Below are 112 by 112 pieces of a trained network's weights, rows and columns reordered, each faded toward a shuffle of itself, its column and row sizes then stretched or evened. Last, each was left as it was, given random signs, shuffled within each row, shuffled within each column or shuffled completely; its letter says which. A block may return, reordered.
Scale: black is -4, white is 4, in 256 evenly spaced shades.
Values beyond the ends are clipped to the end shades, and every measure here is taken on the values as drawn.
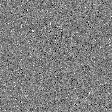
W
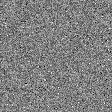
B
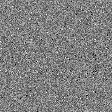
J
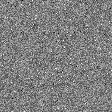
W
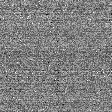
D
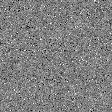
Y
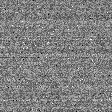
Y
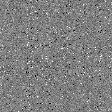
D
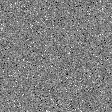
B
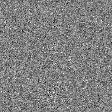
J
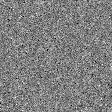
B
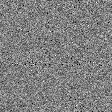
Y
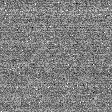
Y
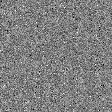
W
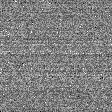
Y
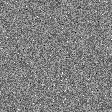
B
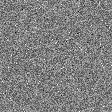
B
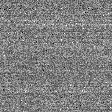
D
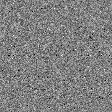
Y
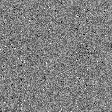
W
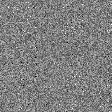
J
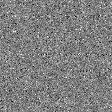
Y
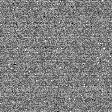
D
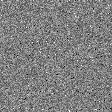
Y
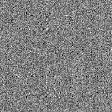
D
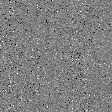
W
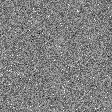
B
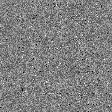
J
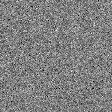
Y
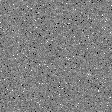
B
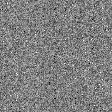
W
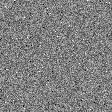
B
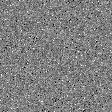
B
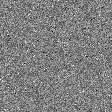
B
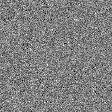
J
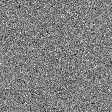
B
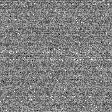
D
